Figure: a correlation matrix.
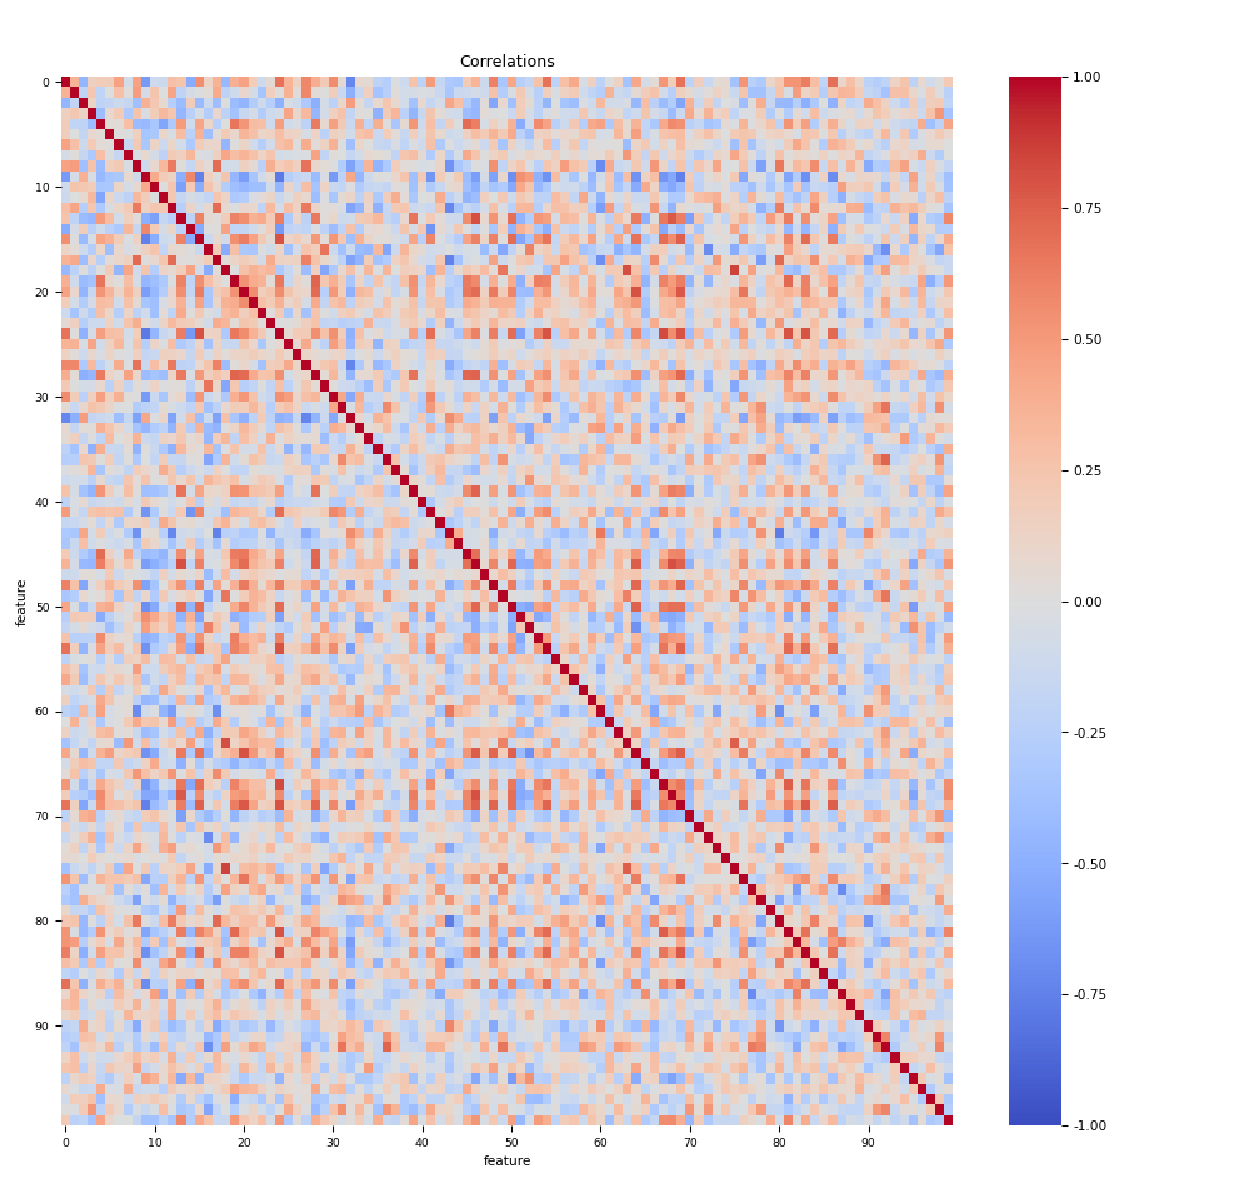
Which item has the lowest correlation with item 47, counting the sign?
16
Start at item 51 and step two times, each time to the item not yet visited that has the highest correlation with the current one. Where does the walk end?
14
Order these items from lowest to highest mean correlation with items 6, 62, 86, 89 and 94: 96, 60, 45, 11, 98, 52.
52, 11, 60, 98, 96, 45
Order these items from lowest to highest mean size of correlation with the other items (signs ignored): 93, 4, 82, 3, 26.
26, 93, 3, 82, 4
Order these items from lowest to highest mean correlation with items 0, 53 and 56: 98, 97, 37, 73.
97, 98, 37, 73
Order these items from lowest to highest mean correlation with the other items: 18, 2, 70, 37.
2, 70, 37, 18
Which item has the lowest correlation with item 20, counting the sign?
9
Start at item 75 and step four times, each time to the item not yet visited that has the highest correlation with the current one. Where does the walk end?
92
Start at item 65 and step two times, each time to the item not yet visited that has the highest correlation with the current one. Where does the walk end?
82
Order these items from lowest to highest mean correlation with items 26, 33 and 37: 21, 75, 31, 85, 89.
89, 75, 85, 21, 31
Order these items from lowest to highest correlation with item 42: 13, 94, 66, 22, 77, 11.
94, 13, 66, 22, 11, 77
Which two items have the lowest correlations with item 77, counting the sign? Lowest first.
87, 82
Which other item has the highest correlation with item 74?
31
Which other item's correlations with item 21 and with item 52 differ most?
64
